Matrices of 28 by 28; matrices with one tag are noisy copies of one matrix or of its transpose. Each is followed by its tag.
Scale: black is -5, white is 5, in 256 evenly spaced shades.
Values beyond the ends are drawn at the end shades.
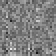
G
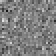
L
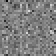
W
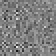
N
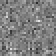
G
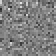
L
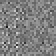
N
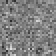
G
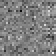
G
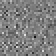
N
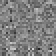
G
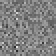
N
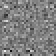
W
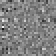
L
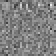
W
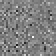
N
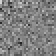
L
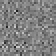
N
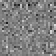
W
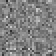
G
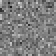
L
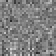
G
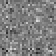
G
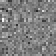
L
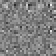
W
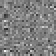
W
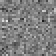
L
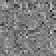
W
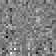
G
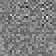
N
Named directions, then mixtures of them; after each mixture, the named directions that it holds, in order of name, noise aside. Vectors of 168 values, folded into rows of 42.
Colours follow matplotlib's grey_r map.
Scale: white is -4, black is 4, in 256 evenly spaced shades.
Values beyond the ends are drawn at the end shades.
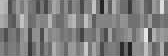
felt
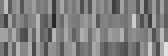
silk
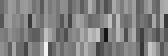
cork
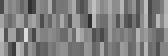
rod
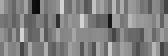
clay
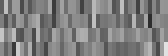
rod, silk.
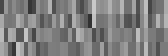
rod.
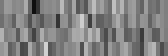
clay, cork, rod.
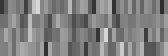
clay, cork, felt.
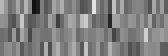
clay, felt.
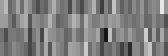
cork, felt.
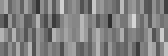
clay, silk.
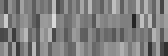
silk.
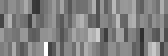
clay, cork.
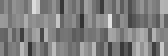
clay, felt.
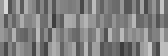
felt, silk.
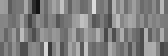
clay, cork, felt.
